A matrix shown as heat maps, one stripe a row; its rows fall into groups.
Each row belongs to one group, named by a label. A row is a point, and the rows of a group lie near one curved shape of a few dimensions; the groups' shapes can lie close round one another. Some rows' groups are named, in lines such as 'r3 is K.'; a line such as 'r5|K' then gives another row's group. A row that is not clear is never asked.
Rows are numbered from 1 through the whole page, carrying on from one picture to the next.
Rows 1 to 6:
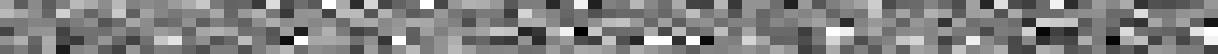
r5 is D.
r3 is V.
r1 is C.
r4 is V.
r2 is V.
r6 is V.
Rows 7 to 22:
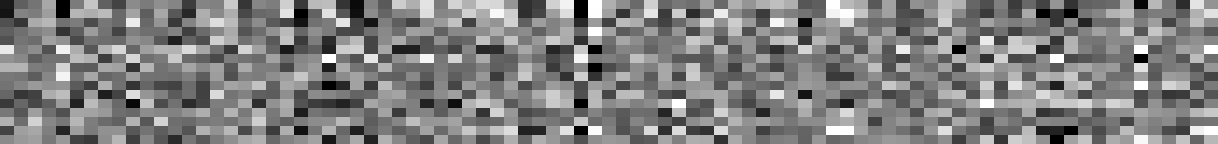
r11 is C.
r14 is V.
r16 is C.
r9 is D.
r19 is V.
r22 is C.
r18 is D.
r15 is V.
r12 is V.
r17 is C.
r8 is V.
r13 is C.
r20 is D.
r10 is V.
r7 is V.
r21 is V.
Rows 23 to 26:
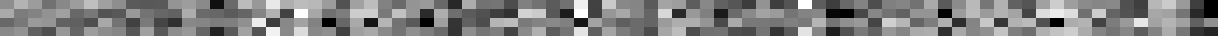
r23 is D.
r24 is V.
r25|C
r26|D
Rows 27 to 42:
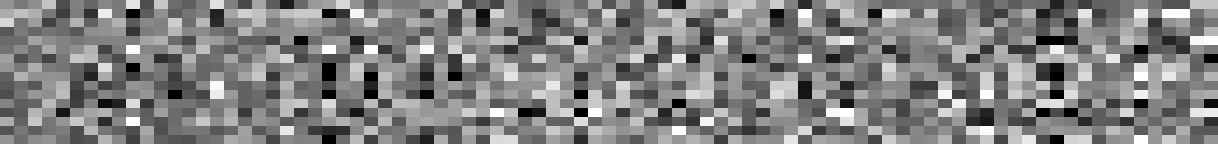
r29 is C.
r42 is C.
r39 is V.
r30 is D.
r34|C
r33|D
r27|D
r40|D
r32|C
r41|D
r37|C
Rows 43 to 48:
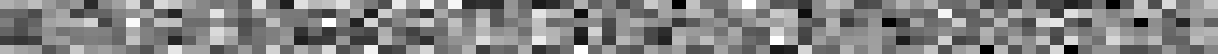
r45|C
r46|D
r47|D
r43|D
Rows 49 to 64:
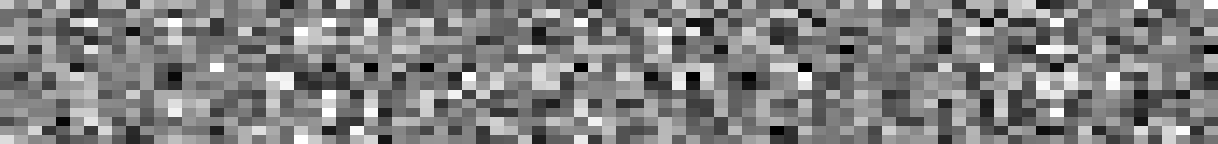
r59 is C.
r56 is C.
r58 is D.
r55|D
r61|C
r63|C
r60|C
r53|D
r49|V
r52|D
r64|D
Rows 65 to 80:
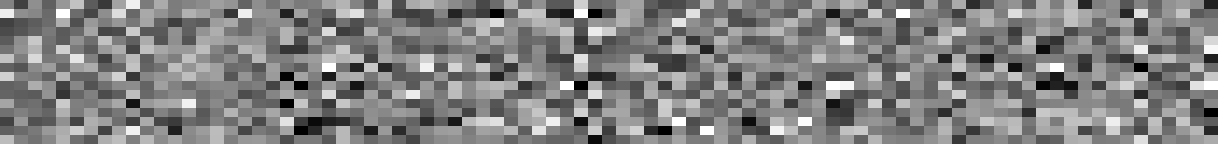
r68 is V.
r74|V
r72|C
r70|V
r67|D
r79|D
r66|V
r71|D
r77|V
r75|V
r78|D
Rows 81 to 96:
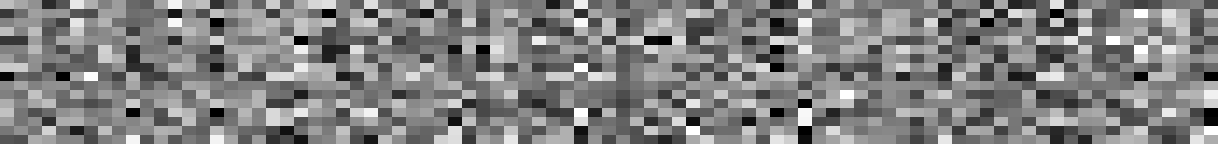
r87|C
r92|D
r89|V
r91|V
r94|D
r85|D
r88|D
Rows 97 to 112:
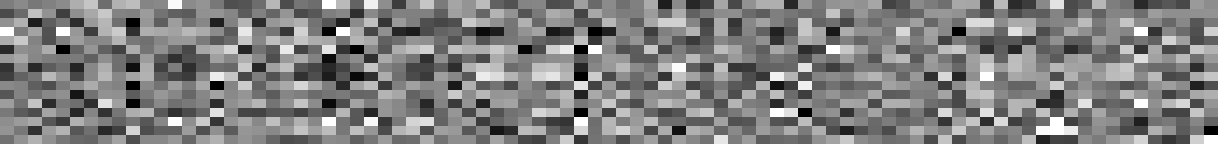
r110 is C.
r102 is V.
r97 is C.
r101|D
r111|V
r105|D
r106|D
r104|D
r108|C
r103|C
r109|C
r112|V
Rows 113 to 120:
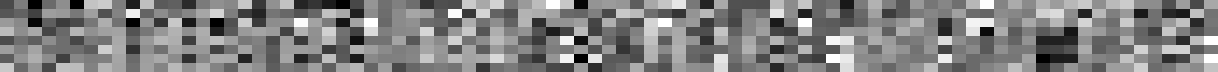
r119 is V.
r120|V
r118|C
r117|V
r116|C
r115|D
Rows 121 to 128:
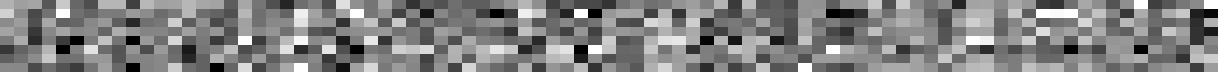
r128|D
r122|V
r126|V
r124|V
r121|V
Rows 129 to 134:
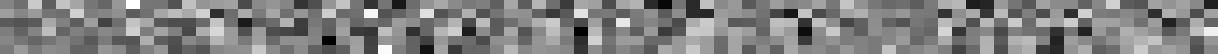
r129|D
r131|C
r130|C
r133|C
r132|D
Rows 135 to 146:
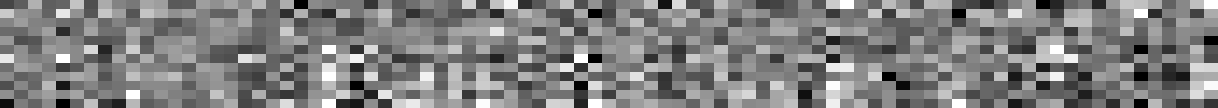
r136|V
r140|C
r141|V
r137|D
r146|V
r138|V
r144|V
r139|V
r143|C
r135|V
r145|D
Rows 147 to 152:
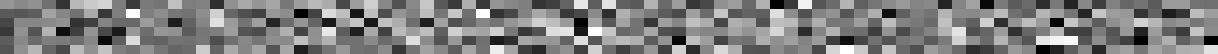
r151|V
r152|V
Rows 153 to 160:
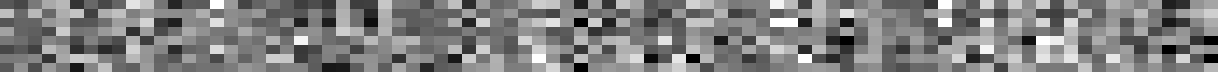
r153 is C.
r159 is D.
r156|V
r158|C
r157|V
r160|D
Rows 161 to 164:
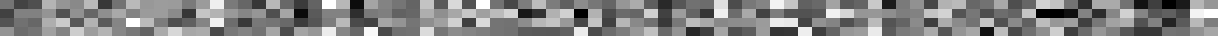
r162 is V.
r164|C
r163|C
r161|C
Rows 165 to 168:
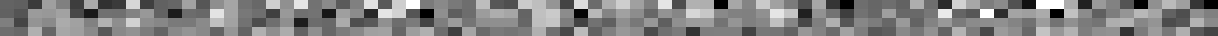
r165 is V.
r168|D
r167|D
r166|C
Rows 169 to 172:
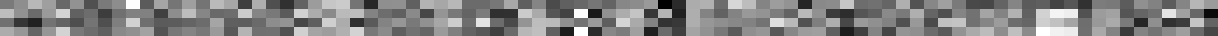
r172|V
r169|D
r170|V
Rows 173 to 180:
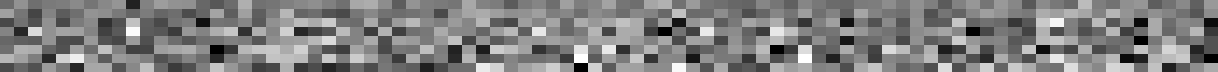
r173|D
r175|V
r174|D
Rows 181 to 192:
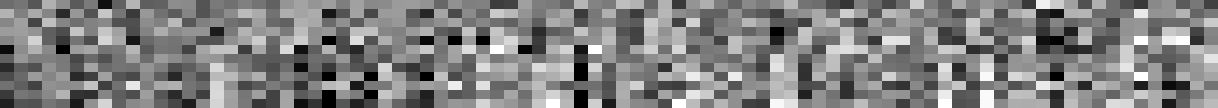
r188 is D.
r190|C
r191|C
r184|C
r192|D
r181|V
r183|D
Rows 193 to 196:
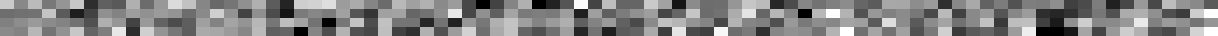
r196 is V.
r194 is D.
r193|D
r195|C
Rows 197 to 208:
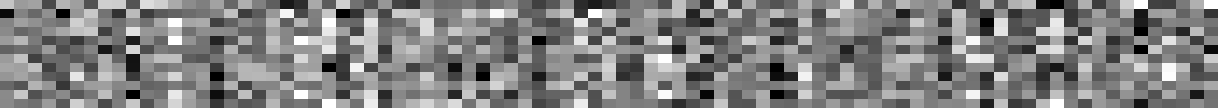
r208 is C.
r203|D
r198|V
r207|D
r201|D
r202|V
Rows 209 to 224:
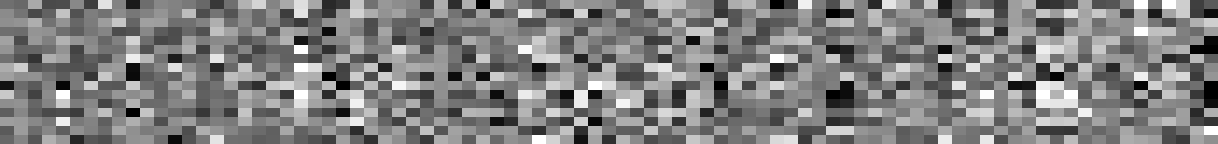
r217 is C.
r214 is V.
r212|C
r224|C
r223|V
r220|V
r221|D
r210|V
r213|D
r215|C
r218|V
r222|V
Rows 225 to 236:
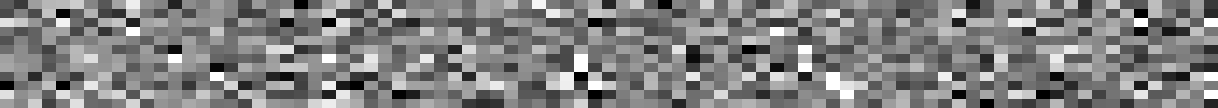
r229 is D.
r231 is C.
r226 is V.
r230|D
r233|D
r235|V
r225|D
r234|V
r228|C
